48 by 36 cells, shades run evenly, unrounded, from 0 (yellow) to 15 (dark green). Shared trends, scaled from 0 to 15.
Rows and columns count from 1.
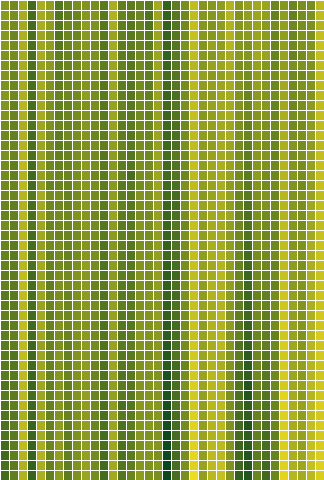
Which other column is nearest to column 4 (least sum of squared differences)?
20
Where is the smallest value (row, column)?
48, 22
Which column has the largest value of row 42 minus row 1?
28
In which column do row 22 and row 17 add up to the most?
19
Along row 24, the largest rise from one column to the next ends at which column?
4
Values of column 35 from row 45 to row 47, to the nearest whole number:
3 3 3
